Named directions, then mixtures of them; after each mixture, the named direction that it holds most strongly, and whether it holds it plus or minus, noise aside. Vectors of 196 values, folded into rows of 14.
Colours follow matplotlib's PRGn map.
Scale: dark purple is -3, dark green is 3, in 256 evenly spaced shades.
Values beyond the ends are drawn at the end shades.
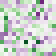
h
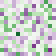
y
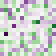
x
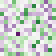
y, minus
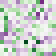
h, plus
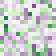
y, plus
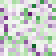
y, minus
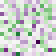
y, plus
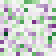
x, minus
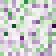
x, minus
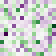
x, plus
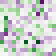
h, plus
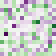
x, plus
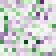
h, plus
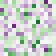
y, minus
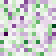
x, plus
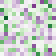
y, plus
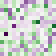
x, plus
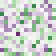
y, minus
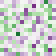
y, plus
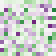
y, minus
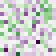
y, plus
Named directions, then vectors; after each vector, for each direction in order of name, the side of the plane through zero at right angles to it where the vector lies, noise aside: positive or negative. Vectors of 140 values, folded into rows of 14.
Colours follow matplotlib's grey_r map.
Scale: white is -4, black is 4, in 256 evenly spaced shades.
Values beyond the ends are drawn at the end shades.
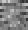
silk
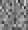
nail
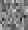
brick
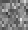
negative, positive, negative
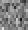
positive, negative, positive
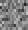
positive, negative, negative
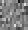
negative, positive, positive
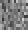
positive, positive, negative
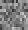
negative, negative, negative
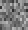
negative, negative, negative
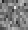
negative, negative, negative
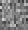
negative, positive, positive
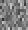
positive, negative, negative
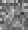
positive, positive, positive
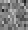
positive, negative, positive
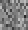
positive, positive, negative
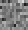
positive, negative, negative
